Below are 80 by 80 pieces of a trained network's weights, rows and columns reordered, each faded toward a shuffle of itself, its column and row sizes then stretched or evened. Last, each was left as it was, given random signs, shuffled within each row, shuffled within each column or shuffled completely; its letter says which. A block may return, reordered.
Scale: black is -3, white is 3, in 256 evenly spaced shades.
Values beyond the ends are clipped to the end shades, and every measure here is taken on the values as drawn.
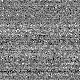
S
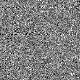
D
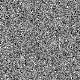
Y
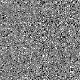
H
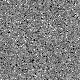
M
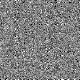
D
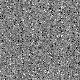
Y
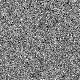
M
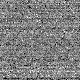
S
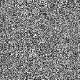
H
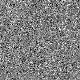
S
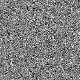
Y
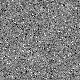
M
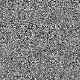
D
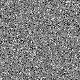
M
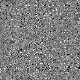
D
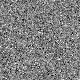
M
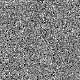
Y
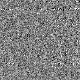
D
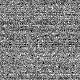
H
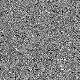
S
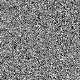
Y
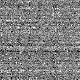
H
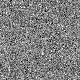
M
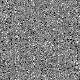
Y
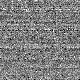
S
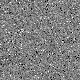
M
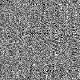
H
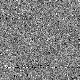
S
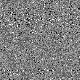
S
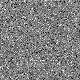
M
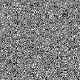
H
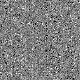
Y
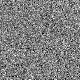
S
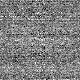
H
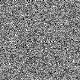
D
